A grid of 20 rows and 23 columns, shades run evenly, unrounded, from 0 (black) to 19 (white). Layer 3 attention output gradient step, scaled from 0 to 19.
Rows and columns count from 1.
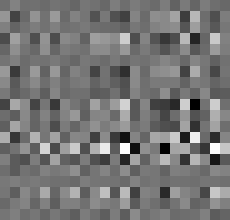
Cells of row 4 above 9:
13
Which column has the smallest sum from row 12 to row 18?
17
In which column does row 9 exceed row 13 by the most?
19
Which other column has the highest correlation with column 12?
2
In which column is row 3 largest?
20
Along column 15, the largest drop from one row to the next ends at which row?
15
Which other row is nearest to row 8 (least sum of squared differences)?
3
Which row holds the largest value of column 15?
14
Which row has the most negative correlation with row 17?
16
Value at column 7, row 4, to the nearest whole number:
10
